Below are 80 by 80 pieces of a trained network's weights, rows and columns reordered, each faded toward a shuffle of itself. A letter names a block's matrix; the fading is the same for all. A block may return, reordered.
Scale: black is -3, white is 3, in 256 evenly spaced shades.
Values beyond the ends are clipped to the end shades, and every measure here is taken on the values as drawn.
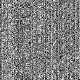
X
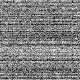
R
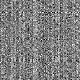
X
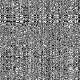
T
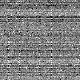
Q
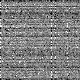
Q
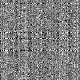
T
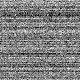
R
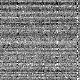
Q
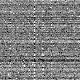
Q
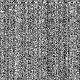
X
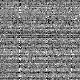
Q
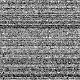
R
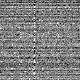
Q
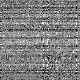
Q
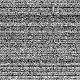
R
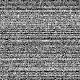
R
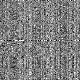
X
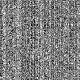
X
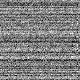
R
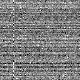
Q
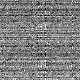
Q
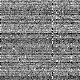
Q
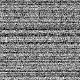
R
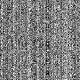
X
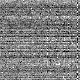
Q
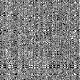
T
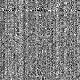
X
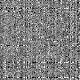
T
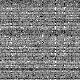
Q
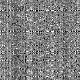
T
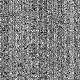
X
